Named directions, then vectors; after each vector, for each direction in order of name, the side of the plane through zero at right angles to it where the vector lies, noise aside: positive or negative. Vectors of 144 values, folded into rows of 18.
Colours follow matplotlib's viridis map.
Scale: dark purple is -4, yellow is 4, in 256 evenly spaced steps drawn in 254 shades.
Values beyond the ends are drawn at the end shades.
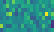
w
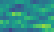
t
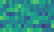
negative, negative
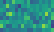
positive, positive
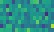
negative, negative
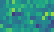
negative, positive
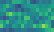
positive, positive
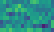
negative, negative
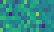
negative, negative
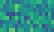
negative, negative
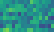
negative, negative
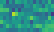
positive, negative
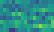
positive, negative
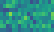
positive, positive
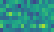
positive, positive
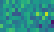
negative, positive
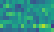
positive, positive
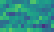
negative, negative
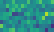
negative, positive
